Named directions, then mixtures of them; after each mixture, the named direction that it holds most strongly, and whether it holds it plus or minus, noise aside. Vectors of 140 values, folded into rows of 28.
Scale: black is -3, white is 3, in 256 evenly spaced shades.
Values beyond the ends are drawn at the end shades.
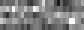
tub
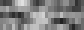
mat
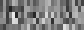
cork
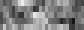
mat, plus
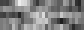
mat, plus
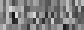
cork, minus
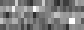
tub, plus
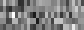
cork, plus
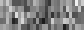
cork, minus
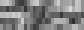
mat, minus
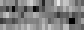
tub, minus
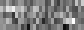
cork, minus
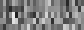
cork, plus
